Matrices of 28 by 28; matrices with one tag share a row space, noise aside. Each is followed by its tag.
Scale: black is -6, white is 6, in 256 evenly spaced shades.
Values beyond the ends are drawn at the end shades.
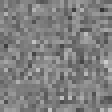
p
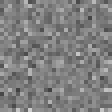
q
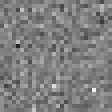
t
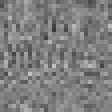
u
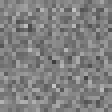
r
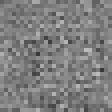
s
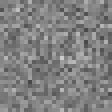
p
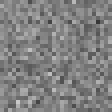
r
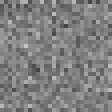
r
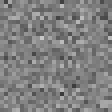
p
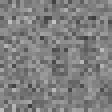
u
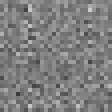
r
